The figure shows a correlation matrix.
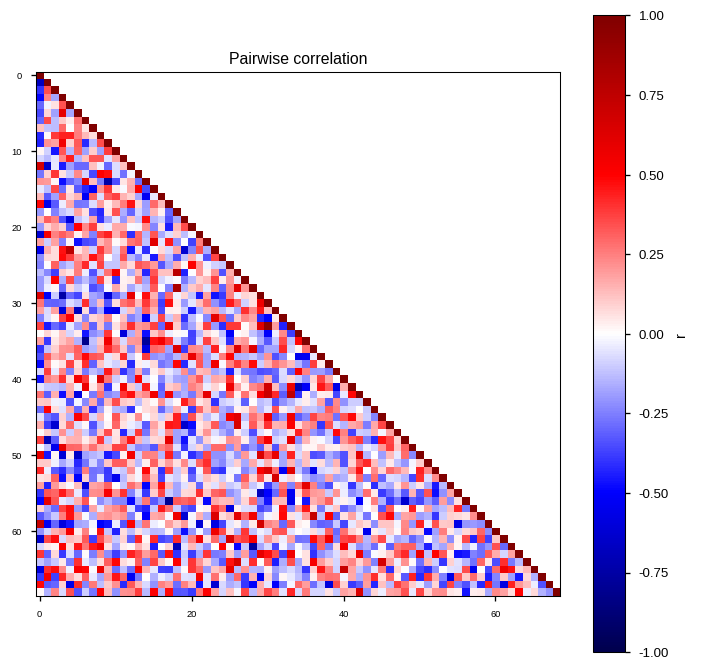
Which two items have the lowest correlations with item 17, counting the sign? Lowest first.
56, 1
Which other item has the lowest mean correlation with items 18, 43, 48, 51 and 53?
62
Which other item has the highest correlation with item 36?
58
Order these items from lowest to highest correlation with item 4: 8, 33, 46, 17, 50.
33, 50, 17, 46, 8
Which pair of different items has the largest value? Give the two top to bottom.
30, 33
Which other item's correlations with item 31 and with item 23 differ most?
3
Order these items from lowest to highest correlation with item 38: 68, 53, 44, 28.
68, 53, 44, 28
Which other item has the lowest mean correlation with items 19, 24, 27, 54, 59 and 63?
66
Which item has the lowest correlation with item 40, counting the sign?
0
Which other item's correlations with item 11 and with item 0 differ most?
59
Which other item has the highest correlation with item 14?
6
